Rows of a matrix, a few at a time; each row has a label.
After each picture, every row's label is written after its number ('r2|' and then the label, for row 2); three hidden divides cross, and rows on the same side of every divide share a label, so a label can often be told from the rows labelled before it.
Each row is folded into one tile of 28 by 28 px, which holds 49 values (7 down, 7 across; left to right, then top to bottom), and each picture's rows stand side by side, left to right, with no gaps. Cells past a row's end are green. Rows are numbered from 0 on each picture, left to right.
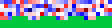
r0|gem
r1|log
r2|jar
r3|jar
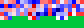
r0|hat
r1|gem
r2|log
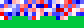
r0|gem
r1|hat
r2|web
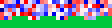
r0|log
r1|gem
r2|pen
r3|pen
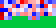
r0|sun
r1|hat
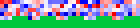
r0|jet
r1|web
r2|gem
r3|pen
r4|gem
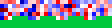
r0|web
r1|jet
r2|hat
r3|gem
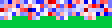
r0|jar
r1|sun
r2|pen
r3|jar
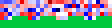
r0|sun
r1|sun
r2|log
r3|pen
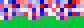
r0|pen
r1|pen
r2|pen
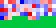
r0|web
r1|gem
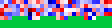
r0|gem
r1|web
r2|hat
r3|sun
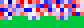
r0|sun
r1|log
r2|pen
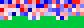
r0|jar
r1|log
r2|pen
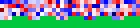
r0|jar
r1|sun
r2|pen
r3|hat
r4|jet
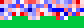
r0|log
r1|log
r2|sun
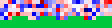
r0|jet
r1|hat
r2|web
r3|sun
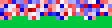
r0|jet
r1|jar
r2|jet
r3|pen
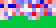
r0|hat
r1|pen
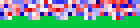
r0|jet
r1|jar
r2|jar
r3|pen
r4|hat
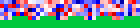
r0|pen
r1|sun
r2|web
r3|pen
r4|gem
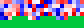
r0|jet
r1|hat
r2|jet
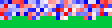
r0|gem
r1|sun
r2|web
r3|pen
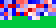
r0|pen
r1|jar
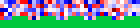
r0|sun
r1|pen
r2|pen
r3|pen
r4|web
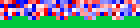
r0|hat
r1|jet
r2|pen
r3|hat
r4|gem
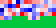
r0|log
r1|log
